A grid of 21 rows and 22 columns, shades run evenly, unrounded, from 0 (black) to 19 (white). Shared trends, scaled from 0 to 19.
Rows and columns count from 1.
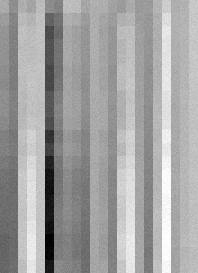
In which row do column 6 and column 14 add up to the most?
1
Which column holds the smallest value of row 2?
6
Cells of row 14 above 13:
9
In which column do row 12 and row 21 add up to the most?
19
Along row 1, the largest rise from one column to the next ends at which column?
8
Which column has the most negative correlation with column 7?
20
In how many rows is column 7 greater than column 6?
20
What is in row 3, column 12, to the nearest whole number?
12
